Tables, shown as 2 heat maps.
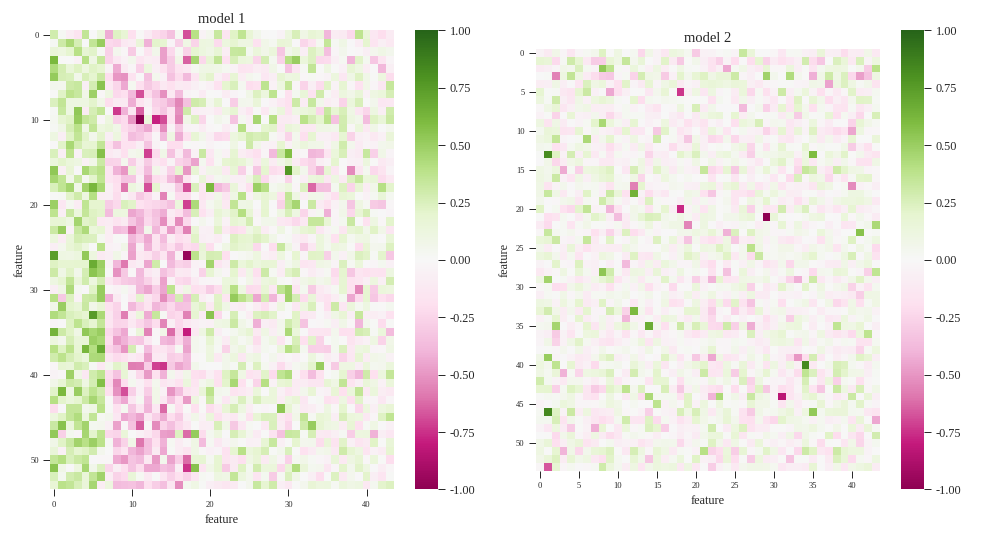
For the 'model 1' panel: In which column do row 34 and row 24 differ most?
26
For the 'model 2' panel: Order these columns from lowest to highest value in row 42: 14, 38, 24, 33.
38, 14, 33, 24
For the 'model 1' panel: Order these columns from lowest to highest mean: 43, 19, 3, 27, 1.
19, 43, 27, 1, 3
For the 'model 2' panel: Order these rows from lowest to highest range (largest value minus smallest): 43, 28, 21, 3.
43, 28, 3, 21
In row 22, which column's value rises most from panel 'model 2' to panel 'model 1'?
19
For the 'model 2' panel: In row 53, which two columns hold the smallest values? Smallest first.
1, 22
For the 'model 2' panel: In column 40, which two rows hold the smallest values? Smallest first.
17, 10
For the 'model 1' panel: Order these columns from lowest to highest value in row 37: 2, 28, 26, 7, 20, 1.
7, 26, 28, 20, 1, 2
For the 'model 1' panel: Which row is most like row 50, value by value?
23
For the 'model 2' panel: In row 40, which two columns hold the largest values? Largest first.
34, 2
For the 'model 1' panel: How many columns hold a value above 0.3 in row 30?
6
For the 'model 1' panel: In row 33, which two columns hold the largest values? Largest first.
5, 20
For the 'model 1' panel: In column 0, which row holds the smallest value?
44
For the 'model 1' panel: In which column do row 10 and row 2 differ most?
11
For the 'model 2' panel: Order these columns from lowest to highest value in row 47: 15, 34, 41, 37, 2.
15, 37, 34, 41, 2
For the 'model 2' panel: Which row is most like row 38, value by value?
31
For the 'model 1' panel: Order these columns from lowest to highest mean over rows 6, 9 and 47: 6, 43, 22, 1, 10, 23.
10, 1, 22, 43, 23, 6
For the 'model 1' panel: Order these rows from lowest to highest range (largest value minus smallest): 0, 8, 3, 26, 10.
8, 0, 3, 10, 26
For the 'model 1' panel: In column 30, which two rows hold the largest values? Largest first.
16, 14
